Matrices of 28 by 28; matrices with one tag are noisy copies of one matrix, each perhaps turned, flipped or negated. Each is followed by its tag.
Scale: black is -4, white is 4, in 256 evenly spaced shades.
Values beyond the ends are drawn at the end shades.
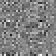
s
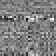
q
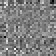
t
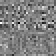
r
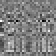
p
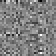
s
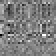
p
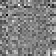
t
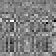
p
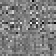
r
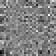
t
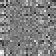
t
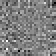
t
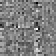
q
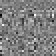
s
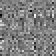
s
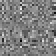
s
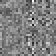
r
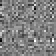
s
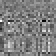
p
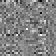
s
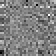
t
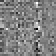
q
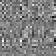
s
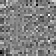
t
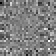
t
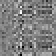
p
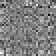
t
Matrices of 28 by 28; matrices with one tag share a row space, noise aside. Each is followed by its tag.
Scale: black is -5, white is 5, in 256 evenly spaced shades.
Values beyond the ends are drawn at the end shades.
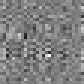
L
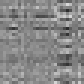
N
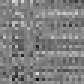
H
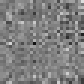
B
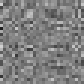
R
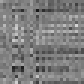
H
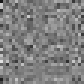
R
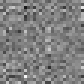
L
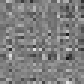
B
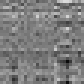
N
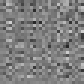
B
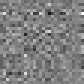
L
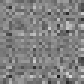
B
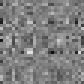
R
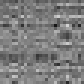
N
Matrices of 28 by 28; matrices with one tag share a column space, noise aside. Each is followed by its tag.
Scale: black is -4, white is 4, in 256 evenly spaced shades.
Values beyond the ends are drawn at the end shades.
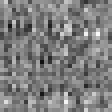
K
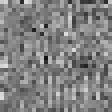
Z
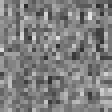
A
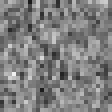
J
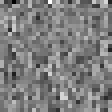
Z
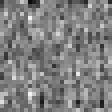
J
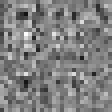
A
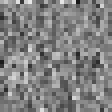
Z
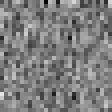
J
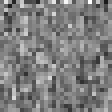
Z
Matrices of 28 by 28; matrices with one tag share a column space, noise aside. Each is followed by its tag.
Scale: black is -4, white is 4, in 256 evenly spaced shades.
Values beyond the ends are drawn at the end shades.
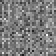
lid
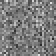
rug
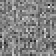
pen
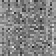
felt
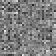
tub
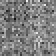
pen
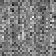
felt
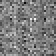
lid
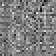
felt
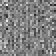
pen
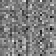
pen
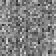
pen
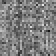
pen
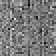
felt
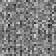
tub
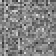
pen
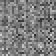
lid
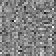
felt
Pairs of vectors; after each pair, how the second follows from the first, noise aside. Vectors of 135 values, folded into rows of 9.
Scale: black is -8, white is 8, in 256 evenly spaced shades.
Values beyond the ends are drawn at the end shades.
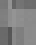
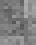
reversed, negated.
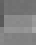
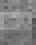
reversed.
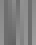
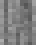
reversed.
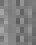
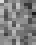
reversed, negated, scaled up.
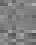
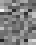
reversed, negated, scaled up.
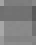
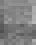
reversed.
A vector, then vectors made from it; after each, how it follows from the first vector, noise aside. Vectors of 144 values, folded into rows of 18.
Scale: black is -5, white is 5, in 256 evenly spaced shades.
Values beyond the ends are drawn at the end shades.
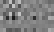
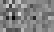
copied.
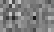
copied.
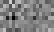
copied.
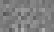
wrapped around, negated, shrunk.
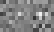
reversed, negated.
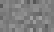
wrapped around, shrunk.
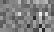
reversed, negated.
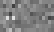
negated, partly zeroed.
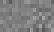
wrapped around, shrunk.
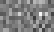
reversed, negated.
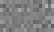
wrapped around, negated, shrunk.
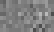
reversed, negated, shrunk.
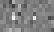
negated, partly zeroed.
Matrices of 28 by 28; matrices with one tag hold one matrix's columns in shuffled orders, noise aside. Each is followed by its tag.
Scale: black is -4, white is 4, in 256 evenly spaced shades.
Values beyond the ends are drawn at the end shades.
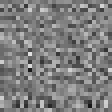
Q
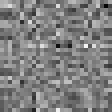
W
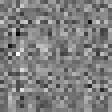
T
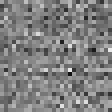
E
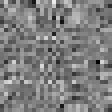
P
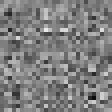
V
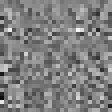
V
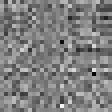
E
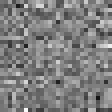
W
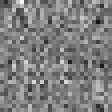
P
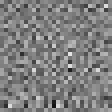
Q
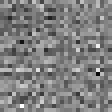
E
